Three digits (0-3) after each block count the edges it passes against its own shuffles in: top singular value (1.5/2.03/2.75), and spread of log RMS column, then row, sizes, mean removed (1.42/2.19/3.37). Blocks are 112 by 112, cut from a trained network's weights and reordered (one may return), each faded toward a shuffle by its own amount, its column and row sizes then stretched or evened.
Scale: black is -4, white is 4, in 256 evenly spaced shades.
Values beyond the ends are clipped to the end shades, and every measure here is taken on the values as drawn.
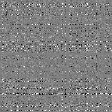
1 2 3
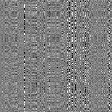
3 3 0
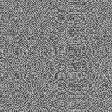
3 0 0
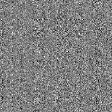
1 2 1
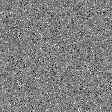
0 0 0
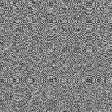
3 0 2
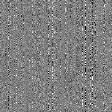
1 3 0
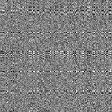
3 2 2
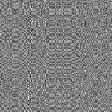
3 2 0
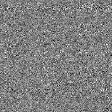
1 1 2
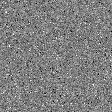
0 0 0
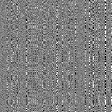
3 3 0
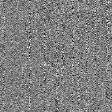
0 3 0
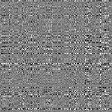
3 2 3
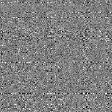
2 2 2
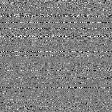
2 0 3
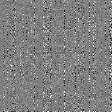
1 3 1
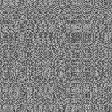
3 1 0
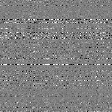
2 1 3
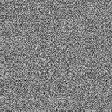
2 0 0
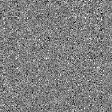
1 2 1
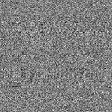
2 0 2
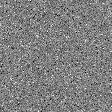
0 0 0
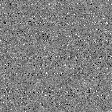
0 0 2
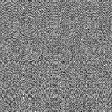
3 1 1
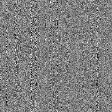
0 3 0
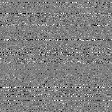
1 1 3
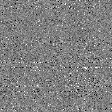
0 1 2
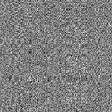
3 2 0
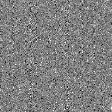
1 2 0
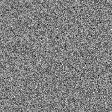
0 1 0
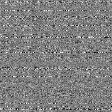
1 0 3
